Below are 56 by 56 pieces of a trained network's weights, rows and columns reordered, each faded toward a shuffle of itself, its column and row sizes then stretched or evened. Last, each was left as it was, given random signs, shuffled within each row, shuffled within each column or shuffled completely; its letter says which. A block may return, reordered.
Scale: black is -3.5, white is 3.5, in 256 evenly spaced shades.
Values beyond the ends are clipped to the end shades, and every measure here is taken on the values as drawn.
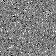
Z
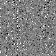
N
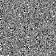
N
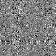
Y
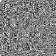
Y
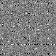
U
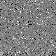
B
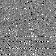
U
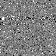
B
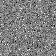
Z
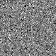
N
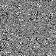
U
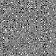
Y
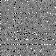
U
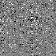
Y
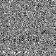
U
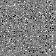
U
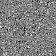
B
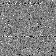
B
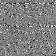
B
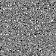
B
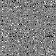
U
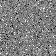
Z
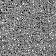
Z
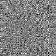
Y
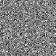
Y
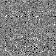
U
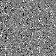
N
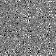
U
